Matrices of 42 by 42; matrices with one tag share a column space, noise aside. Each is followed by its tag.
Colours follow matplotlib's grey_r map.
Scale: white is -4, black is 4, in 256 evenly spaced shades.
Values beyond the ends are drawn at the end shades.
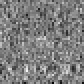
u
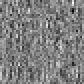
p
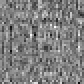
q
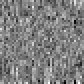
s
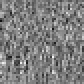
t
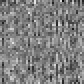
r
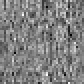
q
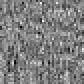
t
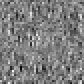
u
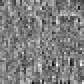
s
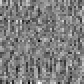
s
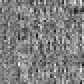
p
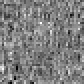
u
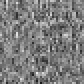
q
